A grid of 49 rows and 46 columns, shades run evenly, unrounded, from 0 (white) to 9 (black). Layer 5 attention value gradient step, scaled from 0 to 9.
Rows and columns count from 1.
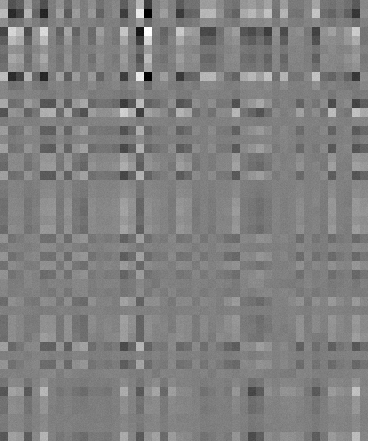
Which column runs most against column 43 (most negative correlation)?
39
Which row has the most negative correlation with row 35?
42
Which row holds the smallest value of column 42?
13
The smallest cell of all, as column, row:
19, 4
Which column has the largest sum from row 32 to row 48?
32
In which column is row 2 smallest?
18
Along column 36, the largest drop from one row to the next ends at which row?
9
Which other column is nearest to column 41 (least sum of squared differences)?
25
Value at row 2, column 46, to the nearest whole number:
4
